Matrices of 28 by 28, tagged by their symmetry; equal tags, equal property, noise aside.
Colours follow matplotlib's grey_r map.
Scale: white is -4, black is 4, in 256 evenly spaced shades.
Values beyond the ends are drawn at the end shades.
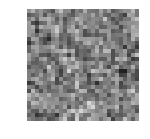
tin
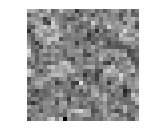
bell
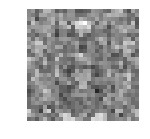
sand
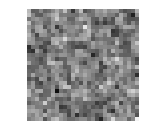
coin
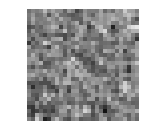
tin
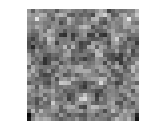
sand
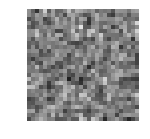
bell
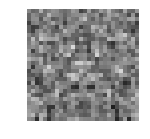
sand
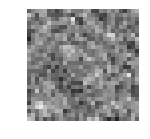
coin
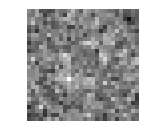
coin
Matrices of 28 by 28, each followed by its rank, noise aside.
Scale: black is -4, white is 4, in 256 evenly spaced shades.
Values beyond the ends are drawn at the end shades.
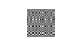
one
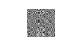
three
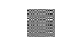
one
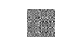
three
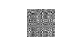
four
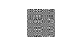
two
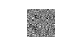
six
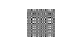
one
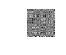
three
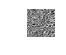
six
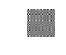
one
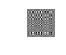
one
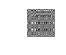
two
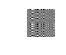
one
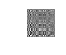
two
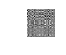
three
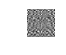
three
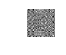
four
